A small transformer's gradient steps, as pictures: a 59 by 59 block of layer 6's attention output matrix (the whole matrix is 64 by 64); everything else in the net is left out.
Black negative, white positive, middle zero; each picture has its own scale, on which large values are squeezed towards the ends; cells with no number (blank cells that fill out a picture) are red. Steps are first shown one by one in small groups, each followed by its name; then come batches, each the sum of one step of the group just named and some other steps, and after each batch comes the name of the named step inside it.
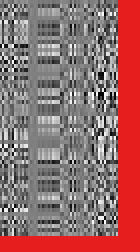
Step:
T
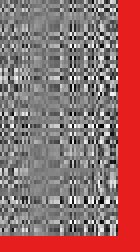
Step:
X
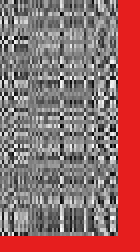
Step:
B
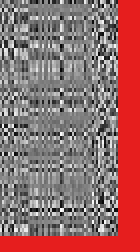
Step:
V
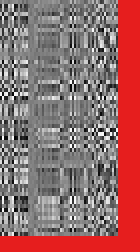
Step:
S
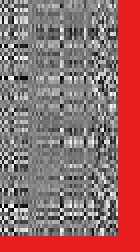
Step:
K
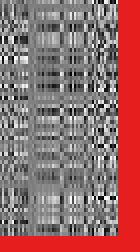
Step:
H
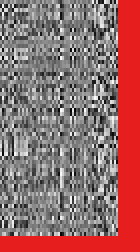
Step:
H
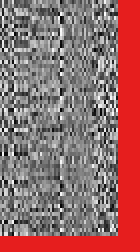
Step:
V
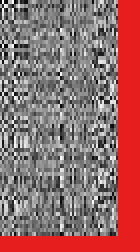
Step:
B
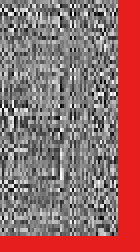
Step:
X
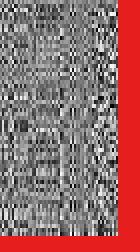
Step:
T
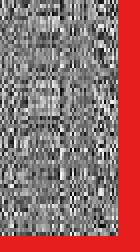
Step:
S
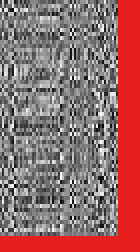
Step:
X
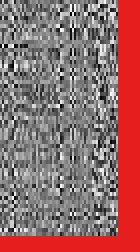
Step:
K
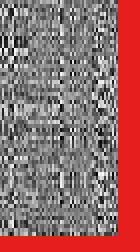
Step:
V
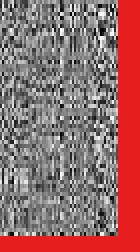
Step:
S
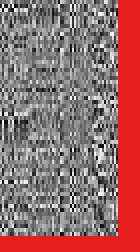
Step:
S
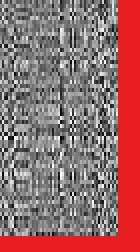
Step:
V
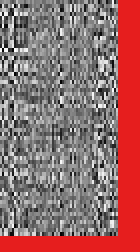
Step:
V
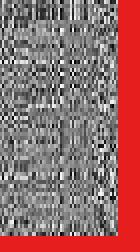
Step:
H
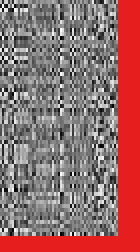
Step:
H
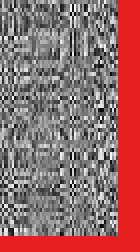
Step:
S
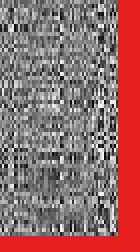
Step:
B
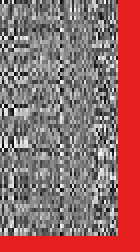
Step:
V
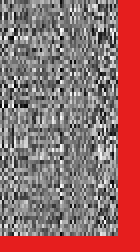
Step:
T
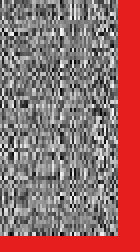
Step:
H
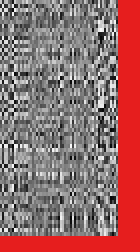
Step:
B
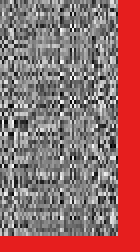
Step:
B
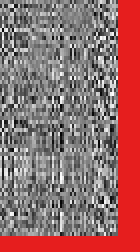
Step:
X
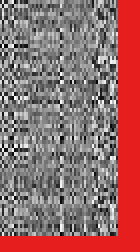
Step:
B
